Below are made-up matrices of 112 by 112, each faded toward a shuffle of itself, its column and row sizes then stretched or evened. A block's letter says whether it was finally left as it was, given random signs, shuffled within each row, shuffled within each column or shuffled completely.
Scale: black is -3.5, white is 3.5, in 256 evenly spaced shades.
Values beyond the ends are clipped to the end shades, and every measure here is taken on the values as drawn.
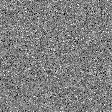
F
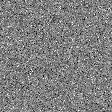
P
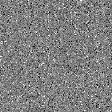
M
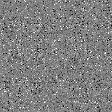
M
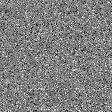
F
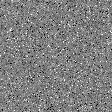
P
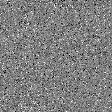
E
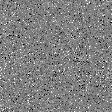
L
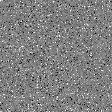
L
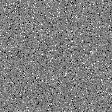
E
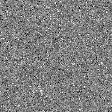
L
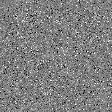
L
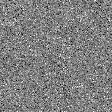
E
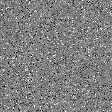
E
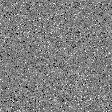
F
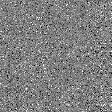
M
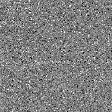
M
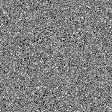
F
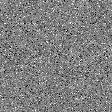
F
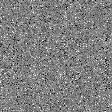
L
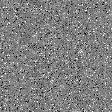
M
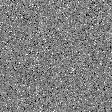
P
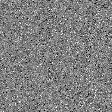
E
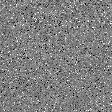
F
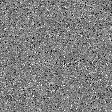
F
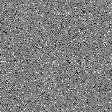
M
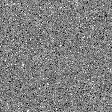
P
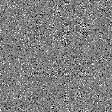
M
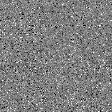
L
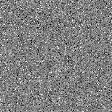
M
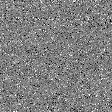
F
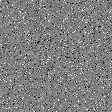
P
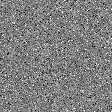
P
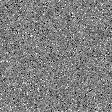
P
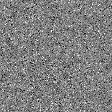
E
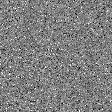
F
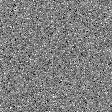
P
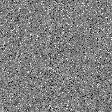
E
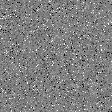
E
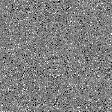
M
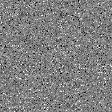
M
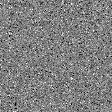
E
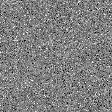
E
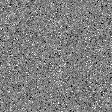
E
